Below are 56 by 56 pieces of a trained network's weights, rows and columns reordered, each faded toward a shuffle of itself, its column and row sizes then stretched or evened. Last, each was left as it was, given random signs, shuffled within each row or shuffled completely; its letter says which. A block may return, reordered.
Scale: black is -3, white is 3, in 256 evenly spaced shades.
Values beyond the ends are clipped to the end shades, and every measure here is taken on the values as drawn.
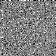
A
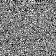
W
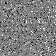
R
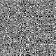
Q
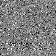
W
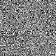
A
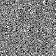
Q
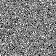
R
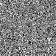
W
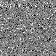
W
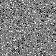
R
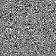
Q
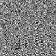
Q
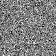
R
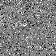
W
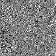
A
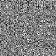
Q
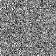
A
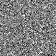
R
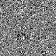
Q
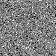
R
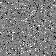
R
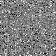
W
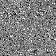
W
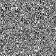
A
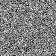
R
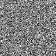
A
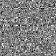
Q
